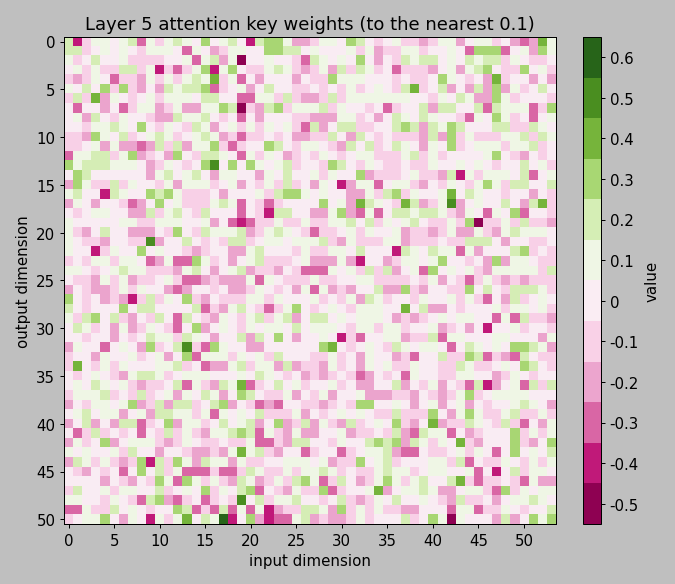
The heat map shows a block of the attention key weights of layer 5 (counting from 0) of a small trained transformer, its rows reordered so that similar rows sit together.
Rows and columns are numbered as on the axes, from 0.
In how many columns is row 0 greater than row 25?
30
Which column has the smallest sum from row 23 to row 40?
46
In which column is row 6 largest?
3
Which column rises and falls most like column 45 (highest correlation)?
18
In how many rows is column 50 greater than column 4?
21
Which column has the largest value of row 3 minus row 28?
15
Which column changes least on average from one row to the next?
2
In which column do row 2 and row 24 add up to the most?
40
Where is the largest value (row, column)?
50, 17
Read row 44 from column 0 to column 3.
-0.2 0.2 0.1 -0.1
